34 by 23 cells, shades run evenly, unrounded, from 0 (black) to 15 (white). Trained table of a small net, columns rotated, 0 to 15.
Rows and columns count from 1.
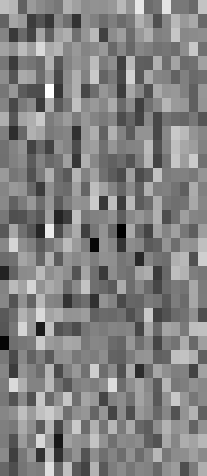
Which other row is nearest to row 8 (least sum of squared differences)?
31
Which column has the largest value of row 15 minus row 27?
22
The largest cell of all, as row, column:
7, 6
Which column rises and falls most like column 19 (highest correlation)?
23
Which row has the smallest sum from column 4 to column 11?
2
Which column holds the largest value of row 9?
5
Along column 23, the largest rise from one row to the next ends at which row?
24
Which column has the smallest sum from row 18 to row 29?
18
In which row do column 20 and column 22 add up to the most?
12
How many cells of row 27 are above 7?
14
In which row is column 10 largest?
21
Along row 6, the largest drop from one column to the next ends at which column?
16
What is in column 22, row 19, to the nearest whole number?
5
